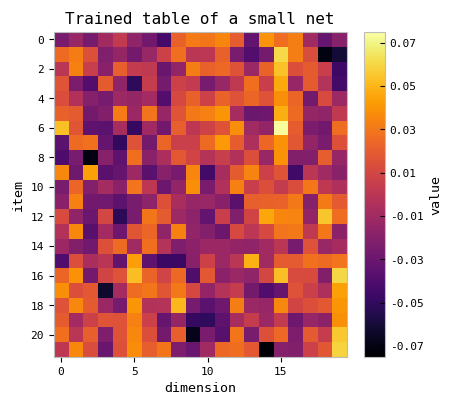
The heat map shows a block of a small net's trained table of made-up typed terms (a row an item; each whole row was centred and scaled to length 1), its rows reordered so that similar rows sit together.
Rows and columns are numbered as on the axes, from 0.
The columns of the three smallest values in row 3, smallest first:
5, 19, 2
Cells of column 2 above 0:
9
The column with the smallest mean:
3
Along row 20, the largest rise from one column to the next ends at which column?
12
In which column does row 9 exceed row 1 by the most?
13
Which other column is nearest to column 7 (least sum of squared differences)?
6
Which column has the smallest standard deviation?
17
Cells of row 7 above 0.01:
11
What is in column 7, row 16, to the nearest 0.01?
0.01
